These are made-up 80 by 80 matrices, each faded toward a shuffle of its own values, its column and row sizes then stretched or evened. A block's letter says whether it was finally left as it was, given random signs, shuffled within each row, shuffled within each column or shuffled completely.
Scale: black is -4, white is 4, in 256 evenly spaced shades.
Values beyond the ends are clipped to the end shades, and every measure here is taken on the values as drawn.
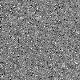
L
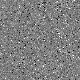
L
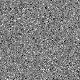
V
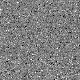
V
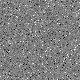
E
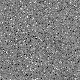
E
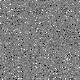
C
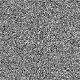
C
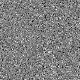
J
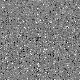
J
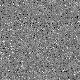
V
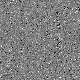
L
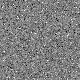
E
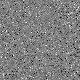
E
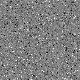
L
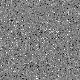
V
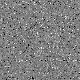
V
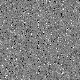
L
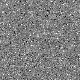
V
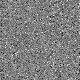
L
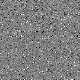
C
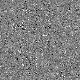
J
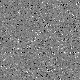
V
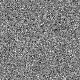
V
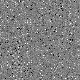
L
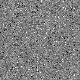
J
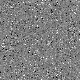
L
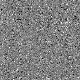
J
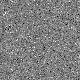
E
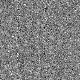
L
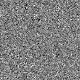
J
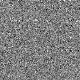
J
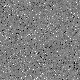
E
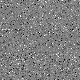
V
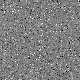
E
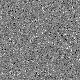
E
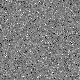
E
